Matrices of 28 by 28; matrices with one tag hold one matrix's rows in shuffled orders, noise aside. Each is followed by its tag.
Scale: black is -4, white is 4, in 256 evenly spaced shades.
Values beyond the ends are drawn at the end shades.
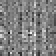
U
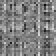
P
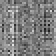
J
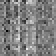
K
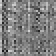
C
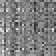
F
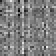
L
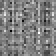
P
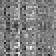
K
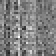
K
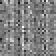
L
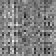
J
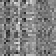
K
